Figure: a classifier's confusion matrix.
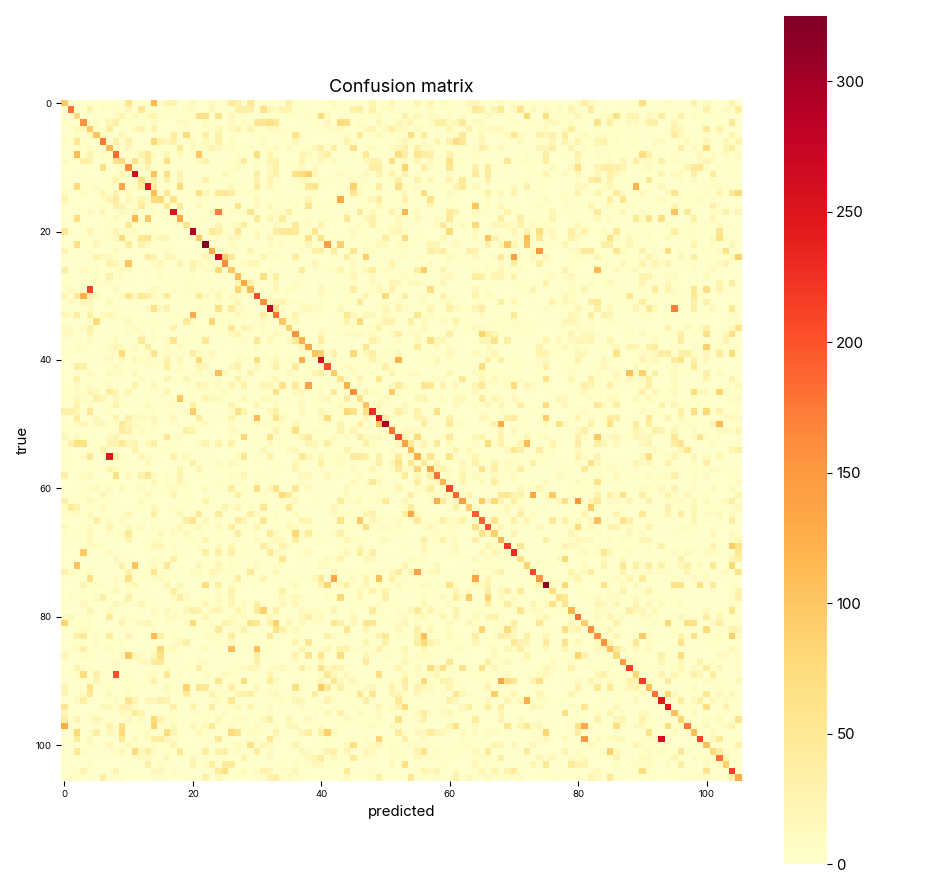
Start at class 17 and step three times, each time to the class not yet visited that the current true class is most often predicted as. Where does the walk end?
3
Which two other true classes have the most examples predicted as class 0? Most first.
97, 81
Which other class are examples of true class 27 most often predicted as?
31
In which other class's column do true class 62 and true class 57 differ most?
80
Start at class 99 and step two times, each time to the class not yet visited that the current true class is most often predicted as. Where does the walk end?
72
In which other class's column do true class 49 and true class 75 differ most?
30
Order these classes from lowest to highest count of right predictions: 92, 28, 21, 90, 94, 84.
21, 28, 84, 92, 90, 94
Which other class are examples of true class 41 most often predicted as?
65
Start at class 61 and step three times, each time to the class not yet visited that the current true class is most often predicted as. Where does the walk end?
7
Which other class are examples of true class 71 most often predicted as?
78
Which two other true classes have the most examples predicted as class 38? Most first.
44, 11
